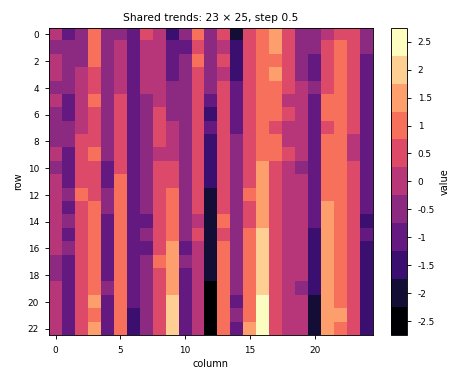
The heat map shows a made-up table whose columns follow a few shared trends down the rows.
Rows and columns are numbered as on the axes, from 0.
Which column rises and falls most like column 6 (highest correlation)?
20
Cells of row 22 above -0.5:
16
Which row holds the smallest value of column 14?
0
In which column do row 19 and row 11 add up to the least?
12
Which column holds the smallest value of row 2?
14
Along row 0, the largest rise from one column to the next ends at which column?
15
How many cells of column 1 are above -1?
9
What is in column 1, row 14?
-0.5
